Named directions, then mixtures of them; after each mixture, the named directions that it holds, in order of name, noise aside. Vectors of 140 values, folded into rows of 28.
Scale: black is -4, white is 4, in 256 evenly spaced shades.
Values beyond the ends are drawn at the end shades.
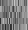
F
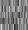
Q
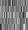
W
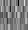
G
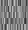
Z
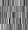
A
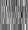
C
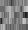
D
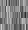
C, D, Q.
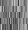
F, Q.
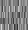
Q.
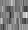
D.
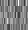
G, Z.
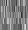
C.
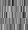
A, D, W.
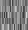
A, G, W.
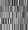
F, W.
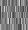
A, C.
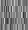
C, W, Z.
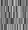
Z.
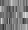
D, F.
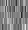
C.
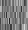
A, F, W.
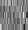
W.
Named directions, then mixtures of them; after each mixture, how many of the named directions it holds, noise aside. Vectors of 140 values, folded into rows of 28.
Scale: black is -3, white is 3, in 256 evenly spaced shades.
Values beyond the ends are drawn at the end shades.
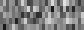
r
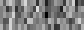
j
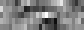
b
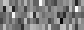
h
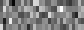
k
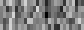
one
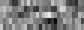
two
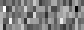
three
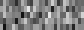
two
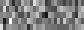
two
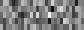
four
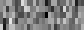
three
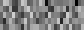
four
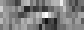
one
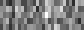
one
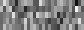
two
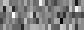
one
